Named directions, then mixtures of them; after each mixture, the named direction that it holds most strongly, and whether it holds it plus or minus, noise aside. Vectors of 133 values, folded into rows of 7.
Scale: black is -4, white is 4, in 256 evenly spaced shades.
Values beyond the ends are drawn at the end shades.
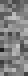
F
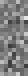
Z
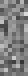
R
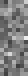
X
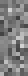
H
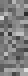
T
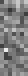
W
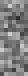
F, minus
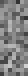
Z, minus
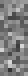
F, minus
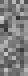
R, plus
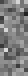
W, plus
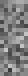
H, plus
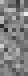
W, minus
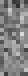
W, minus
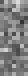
W, plus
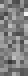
T, minus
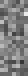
R, plus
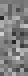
H, minus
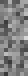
X, plus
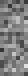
F, plus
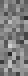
Z, minus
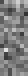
W, plus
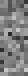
X, minus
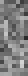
R, minus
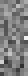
X, plus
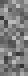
X, plus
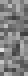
F, minus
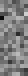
T, minus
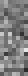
T, minus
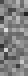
W, plus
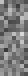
W, minus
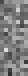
W, plus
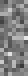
X, plus
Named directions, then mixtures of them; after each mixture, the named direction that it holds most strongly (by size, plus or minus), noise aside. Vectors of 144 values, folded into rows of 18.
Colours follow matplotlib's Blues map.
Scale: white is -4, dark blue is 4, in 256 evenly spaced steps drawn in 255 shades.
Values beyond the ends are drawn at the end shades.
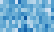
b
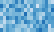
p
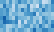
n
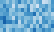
n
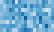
b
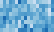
b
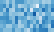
n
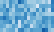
n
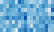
b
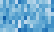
b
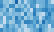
p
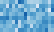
b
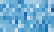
p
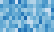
b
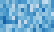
n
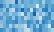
p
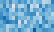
n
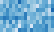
b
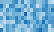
p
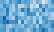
n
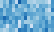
b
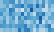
p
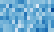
p
